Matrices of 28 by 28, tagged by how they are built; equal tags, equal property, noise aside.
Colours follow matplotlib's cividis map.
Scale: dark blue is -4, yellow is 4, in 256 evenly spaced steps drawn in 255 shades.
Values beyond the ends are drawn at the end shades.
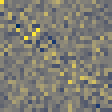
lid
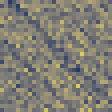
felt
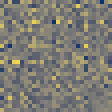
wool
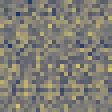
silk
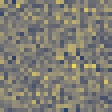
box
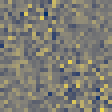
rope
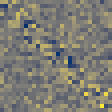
lid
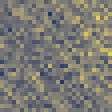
felt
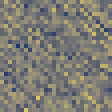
felt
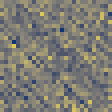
felt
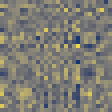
wool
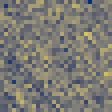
felt
